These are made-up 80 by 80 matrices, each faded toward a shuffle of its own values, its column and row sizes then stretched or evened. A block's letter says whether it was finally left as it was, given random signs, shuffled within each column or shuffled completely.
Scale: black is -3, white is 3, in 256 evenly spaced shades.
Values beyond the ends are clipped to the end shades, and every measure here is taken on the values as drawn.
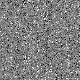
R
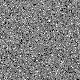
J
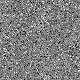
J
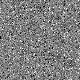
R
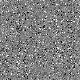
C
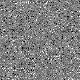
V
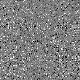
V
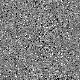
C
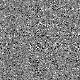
C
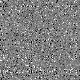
V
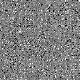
V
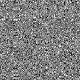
V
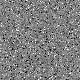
J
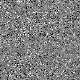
C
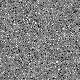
J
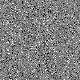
R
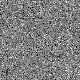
R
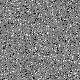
J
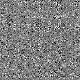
V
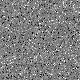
J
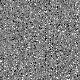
R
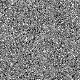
R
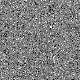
R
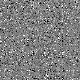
C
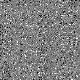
V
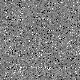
C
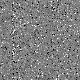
R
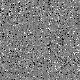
C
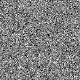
C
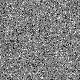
J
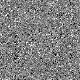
C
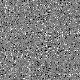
C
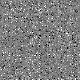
C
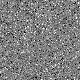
J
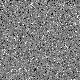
J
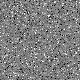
J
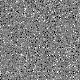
C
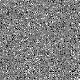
V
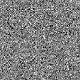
V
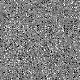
V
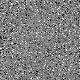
C
